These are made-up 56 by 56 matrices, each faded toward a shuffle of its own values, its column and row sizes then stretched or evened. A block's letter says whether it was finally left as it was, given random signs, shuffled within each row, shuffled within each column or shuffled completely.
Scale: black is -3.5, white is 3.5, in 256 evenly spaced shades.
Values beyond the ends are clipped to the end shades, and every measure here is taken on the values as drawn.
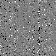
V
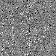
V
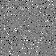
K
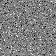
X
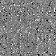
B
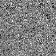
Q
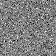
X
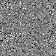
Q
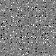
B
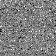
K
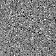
V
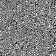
V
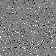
K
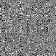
B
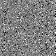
V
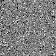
V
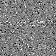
K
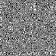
B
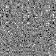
B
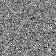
K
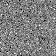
X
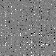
Q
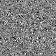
K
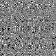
B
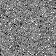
X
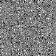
Q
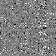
B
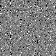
V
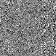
V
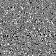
K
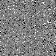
V
